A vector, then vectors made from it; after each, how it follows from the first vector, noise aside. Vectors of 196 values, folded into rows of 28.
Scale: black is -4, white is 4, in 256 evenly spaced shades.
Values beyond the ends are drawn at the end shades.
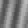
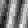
reversed, negated, scaled up.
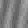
shrunk.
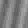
shrunk.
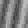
copied.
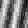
negated, scaled up.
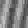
reversed.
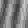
copied.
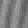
negated, shrunk.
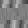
negated, partly zeroed.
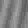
negated, shrunk.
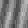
copied.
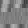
negated, partly zeroed.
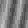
reversed.
